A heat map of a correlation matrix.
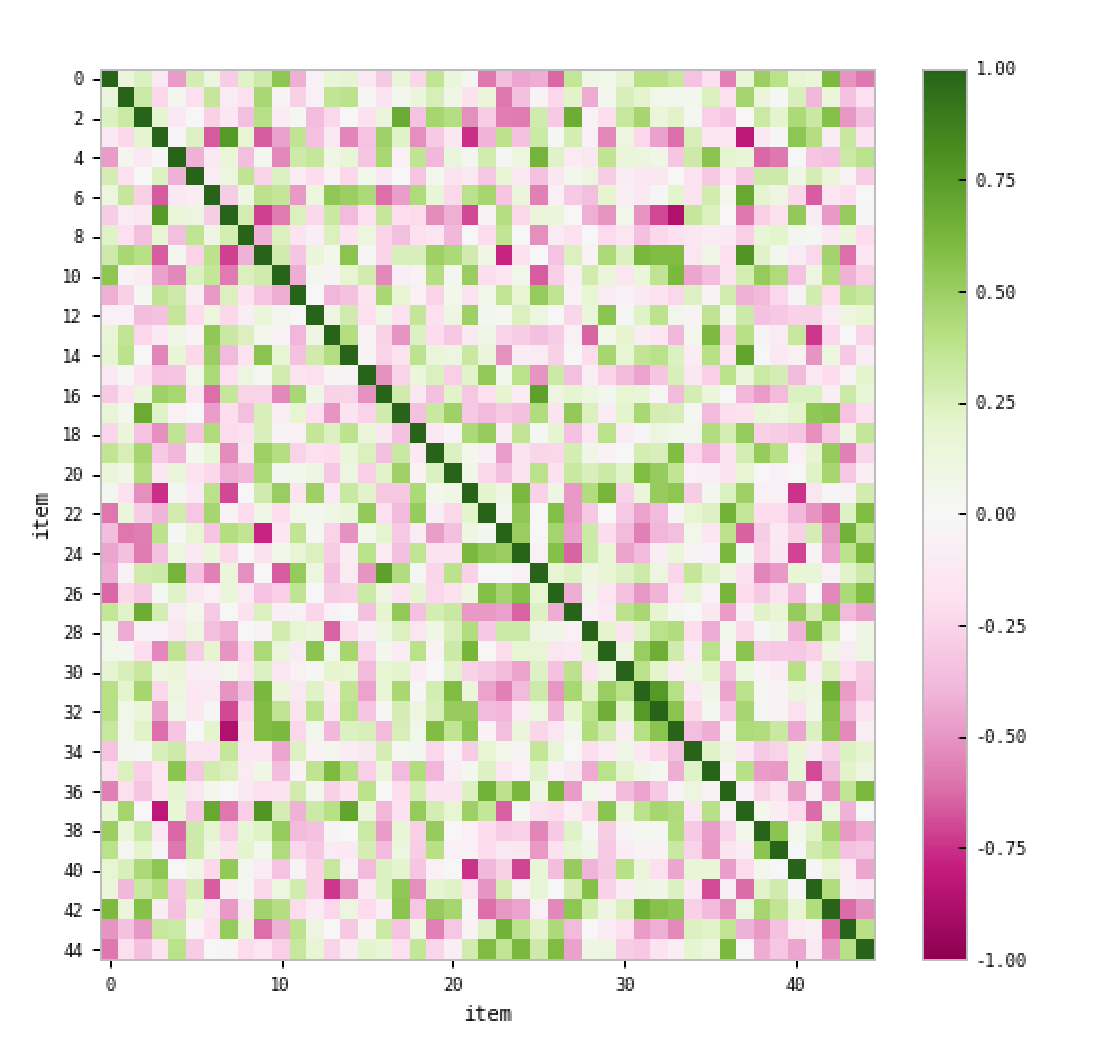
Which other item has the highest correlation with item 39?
38
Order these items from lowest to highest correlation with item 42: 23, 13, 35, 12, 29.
23, 35, 13, 12, 29
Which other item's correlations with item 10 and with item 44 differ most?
0
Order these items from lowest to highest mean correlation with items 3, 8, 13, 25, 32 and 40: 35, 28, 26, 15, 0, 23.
15, 26, 28, 23, 0, 35
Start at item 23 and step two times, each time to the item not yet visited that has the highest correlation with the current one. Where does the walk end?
7
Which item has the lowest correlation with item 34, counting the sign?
10
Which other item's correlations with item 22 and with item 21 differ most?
32
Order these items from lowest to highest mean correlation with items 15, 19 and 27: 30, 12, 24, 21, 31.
12, 24, 21, 30, 31
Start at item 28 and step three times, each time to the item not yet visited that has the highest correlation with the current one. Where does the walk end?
2
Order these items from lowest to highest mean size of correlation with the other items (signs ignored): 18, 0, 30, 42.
30, 18, 0, 42
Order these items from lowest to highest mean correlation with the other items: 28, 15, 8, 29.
8, 15, 28, 29
